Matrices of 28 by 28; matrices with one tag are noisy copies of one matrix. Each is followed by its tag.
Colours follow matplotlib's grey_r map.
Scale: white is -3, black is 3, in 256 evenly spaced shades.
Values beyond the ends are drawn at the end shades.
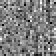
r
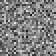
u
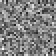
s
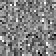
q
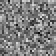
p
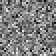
p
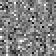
q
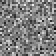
p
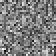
s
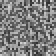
r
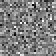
u
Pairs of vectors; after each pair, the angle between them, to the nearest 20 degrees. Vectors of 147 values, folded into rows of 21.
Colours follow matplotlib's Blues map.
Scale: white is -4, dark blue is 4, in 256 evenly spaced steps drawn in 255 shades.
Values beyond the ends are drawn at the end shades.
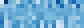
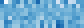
160 degrees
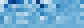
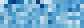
40 degrees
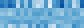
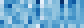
80 degrees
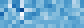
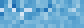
40 degrees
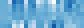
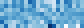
60 degrees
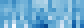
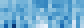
160 degrees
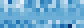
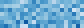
80 degrees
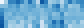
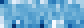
140 degrees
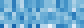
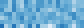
20 degrees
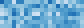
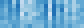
80 degrees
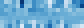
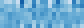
40 degrees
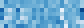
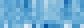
100 degrees
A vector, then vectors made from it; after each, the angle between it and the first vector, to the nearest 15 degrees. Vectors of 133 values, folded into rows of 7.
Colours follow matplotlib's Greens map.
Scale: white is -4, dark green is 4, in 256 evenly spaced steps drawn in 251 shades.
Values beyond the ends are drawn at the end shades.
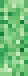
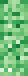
60 degrees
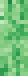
120 degrees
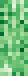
30 degrees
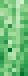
75 degrees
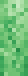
90 degrees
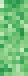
135 degrees
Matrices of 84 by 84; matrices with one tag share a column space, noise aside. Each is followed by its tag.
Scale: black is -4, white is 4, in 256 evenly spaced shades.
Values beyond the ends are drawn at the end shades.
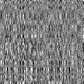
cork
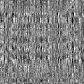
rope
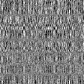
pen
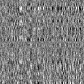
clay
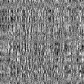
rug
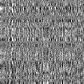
clay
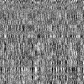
cork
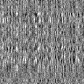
rope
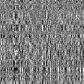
cork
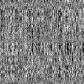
rug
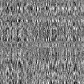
clay
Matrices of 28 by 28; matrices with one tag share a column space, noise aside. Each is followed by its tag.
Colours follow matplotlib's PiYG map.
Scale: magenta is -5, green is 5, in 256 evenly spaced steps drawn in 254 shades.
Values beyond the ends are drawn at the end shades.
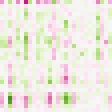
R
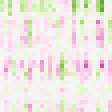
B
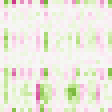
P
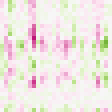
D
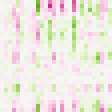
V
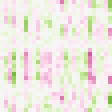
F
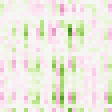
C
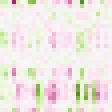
P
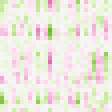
F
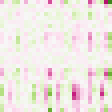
P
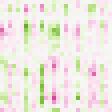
C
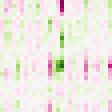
B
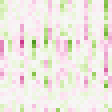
D
